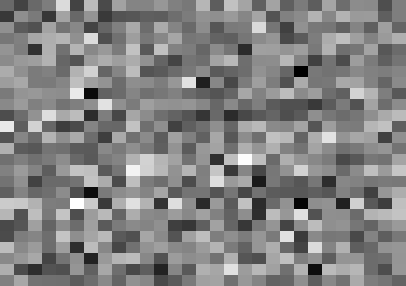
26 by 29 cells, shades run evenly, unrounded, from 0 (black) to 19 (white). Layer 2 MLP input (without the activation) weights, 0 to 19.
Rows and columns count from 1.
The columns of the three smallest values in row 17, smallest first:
19, 24, 3
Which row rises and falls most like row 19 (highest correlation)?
7
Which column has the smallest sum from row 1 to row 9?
8
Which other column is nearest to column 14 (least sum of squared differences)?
2
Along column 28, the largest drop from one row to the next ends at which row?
13
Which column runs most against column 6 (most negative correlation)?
15
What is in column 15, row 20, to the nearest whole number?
12
